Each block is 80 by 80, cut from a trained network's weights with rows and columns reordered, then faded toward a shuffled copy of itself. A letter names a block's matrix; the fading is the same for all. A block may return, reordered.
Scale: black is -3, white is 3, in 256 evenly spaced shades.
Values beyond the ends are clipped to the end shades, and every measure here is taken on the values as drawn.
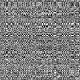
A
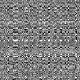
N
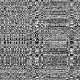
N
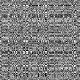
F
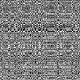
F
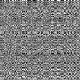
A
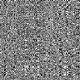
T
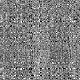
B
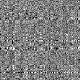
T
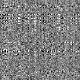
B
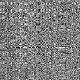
T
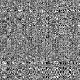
B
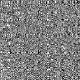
T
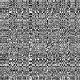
N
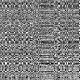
F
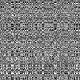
A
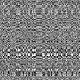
A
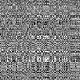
A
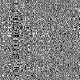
B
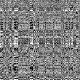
N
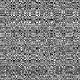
N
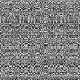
F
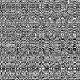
F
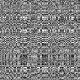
A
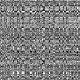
F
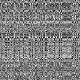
F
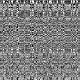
F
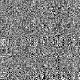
B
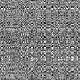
N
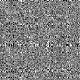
B
